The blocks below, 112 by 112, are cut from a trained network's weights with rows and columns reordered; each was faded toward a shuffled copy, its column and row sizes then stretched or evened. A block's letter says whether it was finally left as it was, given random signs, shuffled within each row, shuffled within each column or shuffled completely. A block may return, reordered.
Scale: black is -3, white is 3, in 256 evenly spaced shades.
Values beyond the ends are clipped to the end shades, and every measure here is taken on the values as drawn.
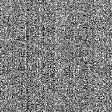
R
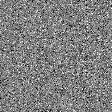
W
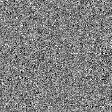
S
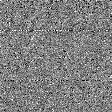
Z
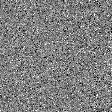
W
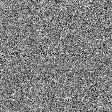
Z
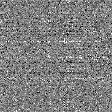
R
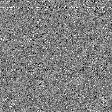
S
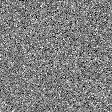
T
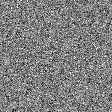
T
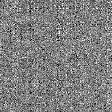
R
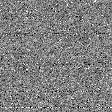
Z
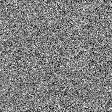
Z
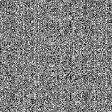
R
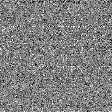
R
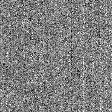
W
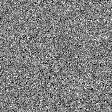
Z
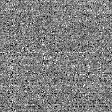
R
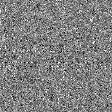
S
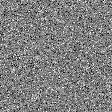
T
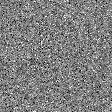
T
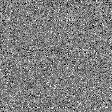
S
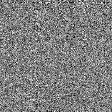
S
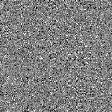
R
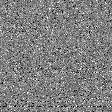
Z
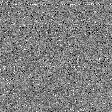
Z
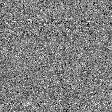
Z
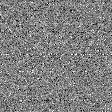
Z
